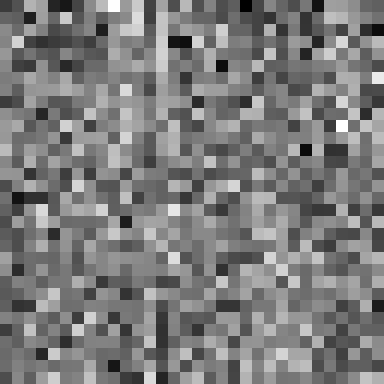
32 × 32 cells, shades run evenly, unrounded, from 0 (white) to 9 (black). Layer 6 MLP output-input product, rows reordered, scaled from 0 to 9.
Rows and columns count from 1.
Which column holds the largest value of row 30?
4
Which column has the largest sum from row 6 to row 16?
28
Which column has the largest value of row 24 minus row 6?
14
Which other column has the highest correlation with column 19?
2
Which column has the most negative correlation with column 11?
13
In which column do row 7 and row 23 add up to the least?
32
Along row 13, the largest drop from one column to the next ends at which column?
27
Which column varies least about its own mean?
18
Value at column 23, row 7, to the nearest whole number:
5
